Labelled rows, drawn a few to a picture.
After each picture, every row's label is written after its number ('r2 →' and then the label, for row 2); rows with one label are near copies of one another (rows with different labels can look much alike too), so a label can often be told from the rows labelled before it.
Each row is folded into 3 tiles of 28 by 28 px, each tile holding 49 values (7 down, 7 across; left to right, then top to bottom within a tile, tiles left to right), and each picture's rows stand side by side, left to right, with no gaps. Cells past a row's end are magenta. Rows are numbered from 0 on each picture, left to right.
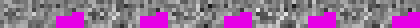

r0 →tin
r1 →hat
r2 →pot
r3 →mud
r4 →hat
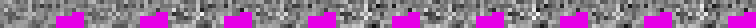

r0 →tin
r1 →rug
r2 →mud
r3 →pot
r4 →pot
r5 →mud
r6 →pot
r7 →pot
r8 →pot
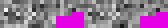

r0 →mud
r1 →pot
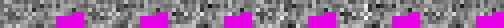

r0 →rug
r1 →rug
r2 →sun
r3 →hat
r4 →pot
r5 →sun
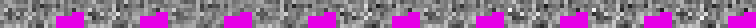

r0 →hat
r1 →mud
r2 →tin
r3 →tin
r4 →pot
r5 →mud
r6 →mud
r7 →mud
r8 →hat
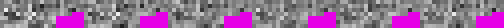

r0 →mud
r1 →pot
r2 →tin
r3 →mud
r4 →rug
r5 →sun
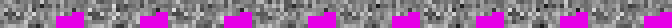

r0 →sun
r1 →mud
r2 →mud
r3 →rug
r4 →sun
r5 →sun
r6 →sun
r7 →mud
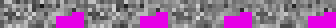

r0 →rug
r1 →rug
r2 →mud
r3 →sun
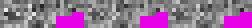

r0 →mud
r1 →hat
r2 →mud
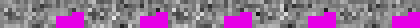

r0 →mud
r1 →hat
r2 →mud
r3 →pot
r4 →sun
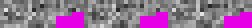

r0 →mud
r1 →rug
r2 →tin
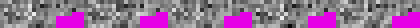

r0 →pot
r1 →rug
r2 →hat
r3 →pot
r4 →tin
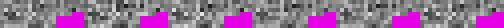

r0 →mud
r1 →rug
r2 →mud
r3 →tin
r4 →tin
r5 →mud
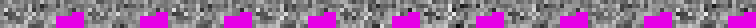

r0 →mud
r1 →sun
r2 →mud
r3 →mud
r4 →hat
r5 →pot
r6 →pot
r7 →rug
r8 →mud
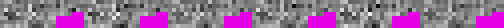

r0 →mud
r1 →pot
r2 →sun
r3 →tin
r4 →sun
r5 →tin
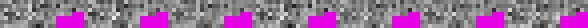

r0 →pot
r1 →hat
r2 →tin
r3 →hat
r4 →hat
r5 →sun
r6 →mud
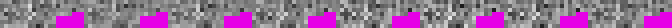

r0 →pot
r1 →tin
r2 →pot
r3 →hat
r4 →hat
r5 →hat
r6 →hat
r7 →hat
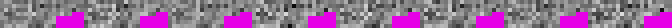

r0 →tin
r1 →rug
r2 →tin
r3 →sun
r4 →pot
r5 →tin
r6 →rug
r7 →rug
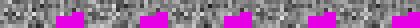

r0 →sun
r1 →rug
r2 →sun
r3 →hat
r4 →hat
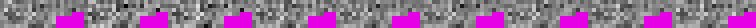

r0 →mud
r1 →rug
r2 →pot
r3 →hat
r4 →sun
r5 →pot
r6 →pot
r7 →rug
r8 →tin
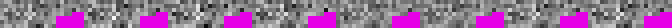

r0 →hat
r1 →hat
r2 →pot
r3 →rug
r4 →rug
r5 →rug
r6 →pot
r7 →pot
